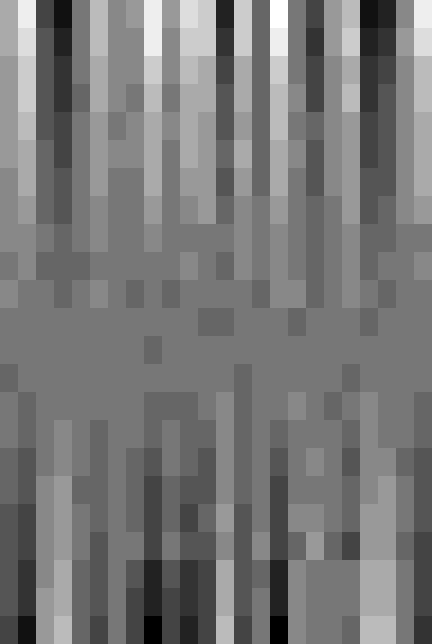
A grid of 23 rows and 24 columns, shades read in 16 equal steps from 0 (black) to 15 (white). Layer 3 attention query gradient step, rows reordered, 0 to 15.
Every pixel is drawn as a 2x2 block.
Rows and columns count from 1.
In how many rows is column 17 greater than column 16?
9
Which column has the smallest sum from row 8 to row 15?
4
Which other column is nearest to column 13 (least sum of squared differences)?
22
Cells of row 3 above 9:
9
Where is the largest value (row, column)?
1, 16
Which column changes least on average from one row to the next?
7
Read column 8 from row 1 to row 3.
9 8 8
